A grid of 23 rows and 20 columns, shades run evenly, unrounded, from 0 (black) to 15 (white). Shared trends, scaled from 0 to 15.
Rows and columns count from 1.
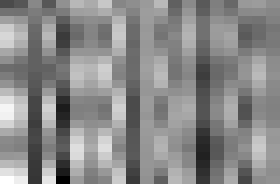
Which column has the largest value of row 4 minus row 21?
15
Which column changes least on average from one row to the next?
11
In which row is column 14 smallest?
19
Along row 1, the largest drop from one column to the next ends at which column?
13
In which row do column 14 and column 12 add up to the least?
23
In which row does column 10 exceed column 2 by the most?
1
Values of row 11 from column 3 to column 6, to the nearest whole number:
5 7 5 11
